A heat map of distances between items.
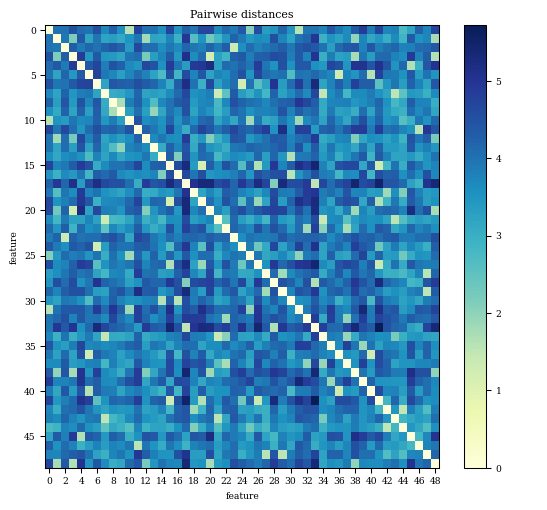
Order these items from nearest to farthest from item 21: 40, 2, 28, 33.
40, 2, 28, 33
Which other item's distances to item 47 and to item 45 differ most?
4
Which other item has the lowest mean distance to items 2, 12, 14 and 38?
1
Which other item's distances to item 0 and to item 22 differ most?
31
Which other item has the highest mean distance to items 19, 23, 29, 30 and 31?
17
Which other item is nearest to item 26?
41
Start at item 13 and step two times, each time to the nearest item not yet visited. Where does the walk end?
8
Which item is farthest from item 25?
39
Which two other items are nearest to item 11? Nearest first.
46, 17
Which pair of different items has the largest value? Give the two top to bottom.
33, 41
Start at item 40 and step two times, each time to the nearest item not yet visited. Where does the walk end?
5
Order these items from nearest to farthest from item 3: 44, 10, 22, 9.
22, 9, 44, 10
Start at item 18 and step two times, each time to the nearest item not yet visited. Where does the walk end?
44
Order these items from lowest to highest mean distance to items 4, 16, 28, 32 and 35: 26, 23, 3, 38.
23, 3, 38, 26
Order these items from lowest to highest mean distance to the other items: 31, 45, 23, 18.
18, 45, 23, 31
